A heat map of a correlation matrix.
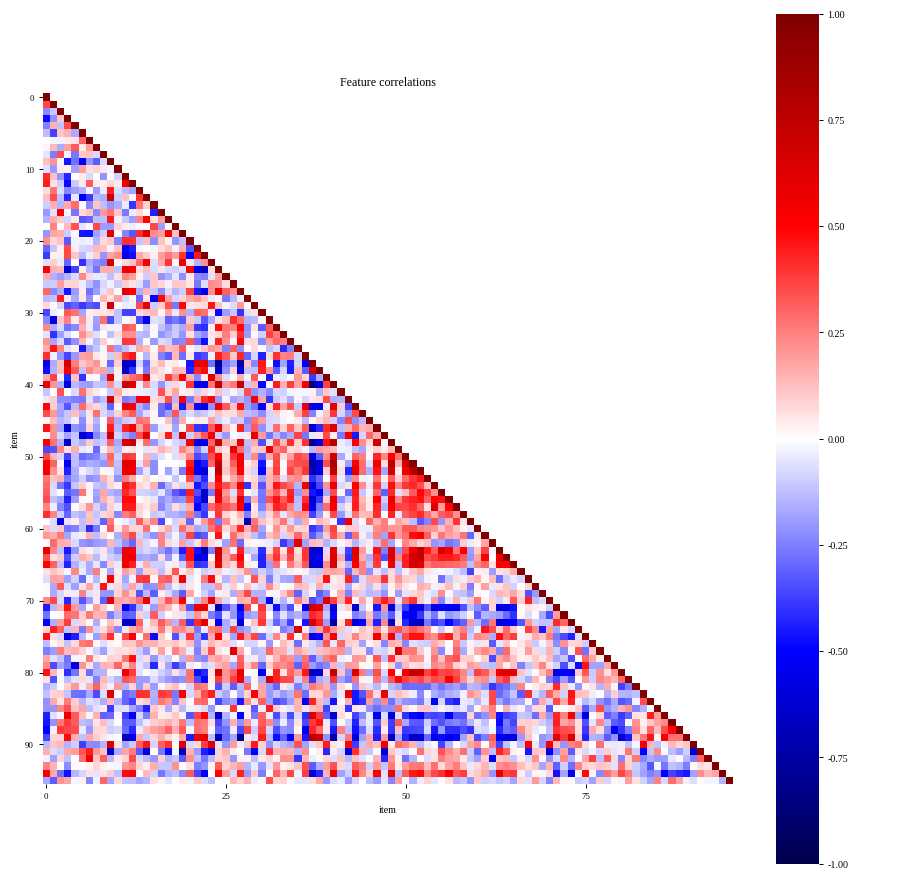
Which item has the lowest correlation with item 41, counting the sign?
59
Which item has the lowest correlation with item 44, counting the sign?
73
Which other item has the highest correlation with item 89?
37
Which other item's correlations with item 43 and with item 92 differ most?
80
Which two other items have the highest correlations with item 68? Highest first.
8, 2
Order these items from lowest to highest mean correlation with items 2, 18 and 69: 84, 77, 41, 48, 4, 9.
9, 48, 84, 4, 77, 41
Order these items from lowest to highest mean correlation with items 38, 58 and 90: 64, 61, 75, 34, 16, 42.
34, 64, 75, 61, 16, 42
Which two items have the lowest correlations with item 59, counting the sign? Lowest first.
28, 2
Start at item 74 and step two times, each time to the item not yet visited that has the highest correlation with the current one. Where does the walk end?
62
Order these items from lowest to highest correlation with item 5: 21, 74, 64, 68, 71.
74, 71, 21, 68, 64
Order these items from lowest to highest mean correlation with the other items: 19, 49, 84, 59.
84, 59, 19, 49
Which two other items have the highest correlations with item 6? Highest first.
92, 91
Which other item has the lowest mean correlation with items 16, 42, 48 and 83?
91
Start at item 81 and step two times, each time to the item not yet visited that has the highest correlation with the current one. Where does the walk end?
49
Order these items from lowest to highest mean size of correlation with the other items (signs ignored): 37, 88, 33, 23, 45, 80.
45, 33, 23, 88, 80, 37
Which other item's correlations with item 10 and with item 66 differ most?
79
